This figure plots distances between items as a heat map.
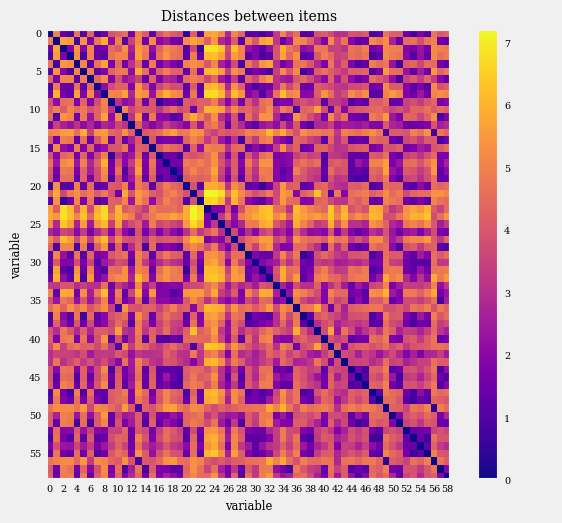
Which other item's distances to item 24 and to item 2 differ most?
22
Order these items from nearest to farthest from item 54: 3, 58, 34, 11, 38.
38, 3, 58, 11, 34
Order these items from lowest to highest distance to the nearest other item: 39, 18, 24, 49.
49, 18, 24, 39
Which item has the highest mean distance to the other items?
24
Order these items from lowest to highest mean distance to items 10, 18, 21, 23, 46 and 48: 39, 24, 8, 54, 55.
54, 55, 39, 8, 24
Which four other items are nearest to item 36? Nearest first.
10, 41, 21, 43
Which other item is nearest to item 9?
16
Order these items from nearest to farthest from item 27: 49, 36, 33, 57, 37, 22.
57, 33, 49, 37, 36, 22
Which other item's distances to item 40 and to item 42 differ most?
17
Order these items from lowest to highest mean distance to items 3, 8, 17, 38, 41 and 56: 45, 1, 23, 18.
45, 18, 1, 23
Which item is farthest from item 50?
8
